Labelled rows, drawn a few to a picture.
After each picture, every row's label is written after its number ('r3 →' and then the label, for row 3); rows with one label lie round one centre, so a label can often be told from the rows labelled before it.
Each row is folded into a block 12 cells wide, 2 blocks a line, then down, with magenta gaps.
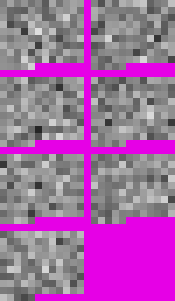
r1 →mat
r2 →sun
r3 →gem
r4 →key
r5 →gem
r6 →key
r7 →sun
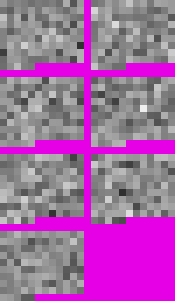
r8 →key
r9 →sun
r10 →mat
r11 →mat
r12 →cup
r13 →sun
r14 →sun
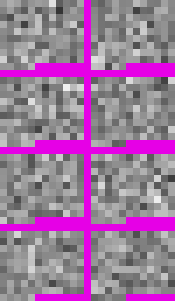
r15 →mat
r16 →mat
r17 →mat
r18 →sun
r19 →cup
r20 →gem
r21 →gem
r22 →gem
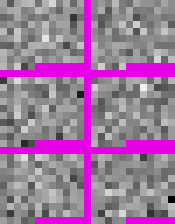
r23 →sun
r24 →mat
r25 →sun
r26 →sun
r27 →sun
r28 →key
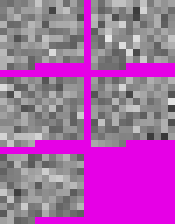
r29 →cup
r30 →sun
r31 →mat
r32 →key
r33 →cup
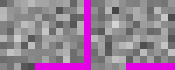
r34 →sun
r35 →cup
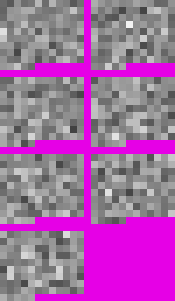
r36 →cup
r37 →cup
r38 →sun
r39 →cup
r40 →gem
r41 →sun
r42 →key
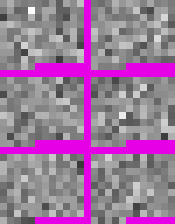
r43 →key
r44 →cup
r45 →cup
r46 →key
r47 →sun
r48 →sun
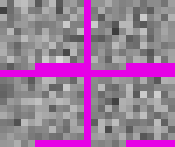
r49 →gem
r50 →mat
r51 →cup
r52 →mat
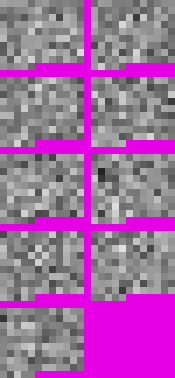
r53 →cup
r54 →mat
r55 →cup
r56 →gem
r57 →key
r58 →mat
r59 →mat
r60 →gem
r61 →gem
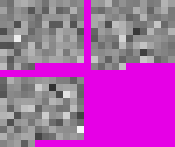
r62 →sun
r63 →gem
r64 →cup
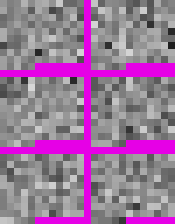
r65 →cup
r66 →key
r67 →key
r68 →cup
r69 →mat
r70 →sun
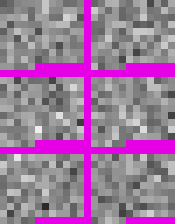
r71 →cup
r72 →sun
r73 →key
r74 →cup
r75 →sun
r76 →gem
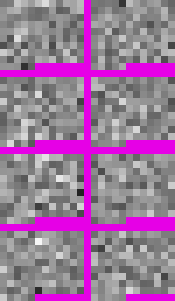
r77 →sun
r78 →key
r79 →mat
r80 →mat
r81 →cup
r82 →gem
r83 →cup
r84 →mat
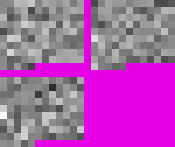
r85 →sun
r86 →cup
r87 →cup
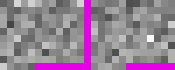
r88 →sun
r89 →key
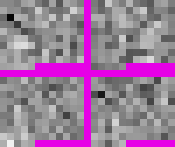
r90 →mat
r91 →gem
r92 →mat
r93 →mat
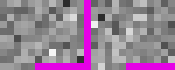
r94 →cup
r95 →mat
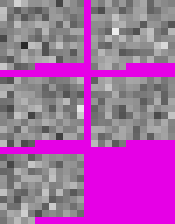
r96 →sun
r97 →gem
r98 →sun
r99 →sun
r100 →cup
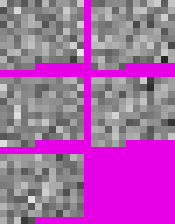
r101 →key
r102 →key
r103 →sun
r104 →mat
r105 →sun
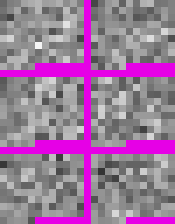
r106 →cup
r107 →cup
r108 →cup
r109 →gem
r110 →gem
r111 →mat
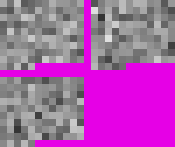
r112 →gem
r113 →sun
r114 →key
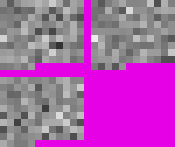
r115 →cup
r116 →cup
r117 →key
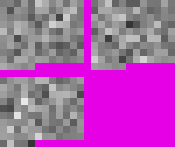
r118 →cup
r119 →gem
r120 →sun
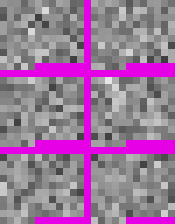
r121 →key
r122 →key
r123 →cup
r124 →gem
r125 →cup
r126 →cup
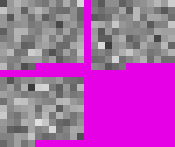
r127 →sun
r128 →key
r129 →cup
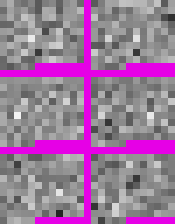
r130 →gem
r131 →sun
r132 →sun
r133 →key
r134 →key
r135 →cup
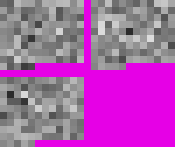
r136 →sun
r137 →gem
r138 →mat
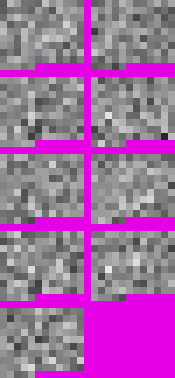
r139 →cup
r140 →sun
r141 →gem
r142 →key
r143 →sun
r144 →key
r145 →gem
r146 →sun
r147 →cup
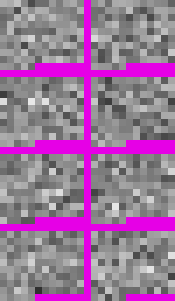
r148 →gem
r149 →cup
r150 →mat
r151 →mat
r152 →cup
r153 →mat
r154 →cup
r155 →key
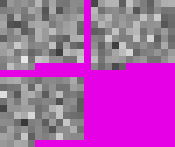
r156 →mat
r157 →sun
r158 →gem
